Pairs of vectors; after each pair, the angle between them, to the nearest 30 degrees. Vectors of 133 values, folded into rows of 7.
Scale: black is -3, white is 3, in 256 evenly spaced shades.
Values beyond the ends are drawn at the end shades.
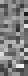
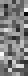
30 degrees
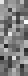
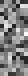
120 degrees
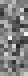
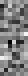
60 degrees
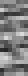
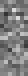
60 degrees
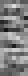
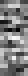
30 degrees
